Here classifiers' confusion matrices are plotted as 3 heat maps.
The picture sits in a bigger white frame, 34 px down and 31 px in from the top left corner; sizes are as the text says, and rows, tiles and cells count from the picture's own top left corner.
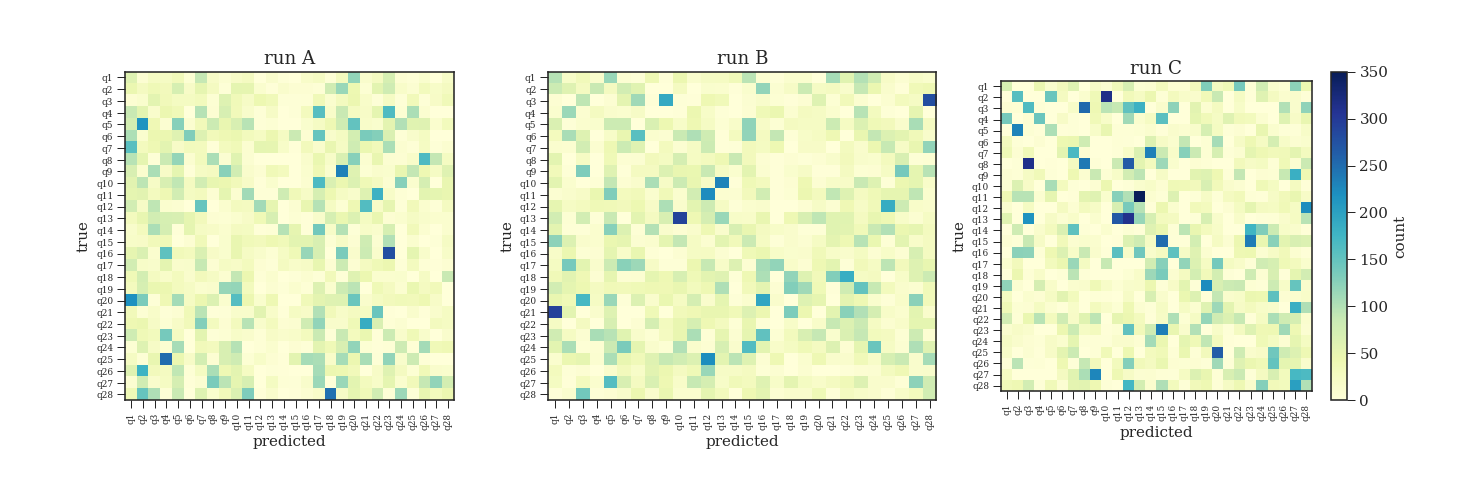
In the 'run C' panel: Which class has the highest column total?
q12
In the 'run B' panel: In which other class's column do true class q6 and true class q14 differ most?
q7
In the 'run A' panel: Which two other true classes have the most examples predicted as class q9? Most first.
q19, q27
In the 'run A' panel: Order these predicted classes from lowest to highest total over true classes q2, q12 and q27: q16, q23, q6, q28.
q6, q16, q28, q23
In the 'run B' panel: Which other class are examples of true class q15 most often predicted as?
q1
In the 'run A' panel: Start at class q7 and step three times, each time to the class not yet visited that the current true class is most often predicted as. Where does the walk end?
q10
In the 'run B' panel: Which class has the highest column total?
q5
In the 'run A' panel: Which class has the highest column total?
q17
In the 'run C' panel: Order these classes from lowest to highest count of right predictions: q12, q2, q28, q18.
q18, q28, q12, q2
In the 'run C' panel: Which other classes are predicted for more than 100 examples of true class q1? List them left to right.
q19, q22, q27
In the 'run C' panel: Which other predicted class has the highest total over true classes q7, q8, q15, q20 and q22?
q3
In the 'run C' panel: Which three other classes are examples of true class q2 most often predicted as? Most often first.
q10, q5, q20
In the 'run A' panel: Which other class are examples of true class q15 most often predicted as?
q23
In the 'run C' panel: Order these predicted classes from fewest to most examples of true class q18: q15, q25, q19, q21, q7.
q21, q19, q25, q7, q15
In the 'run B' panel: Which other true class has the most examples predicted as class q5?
q27
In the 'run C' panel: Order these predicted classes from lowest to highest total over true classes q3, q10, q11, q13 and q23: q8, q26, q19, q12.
q19, q26, q8, q12
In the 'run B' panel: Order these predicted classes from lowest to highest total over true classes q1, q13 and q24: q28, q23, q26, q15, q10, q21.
q26, q28, q23, q21, q15, q10
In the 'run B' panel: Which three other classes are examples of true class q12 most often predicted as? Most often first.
q25, q9, q26
